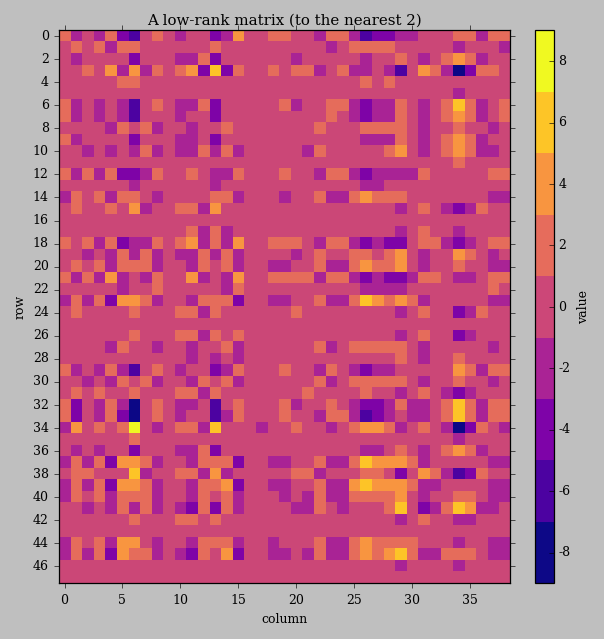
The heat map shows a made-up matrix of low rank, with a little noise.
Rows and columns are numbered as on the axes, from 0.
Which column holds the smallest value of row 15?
34
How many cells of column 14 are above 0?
14
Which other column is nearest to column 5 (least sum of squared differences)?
28
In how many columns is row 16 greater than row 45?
16
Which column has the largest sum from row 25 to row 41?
29
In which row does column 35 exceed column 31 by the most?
41
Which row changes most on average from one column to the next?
3
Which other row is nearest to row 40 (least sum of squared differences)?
20
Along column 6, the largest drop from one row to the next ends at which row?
32
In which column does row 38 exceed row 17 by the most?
6
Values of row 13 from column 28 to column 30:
0 0 0
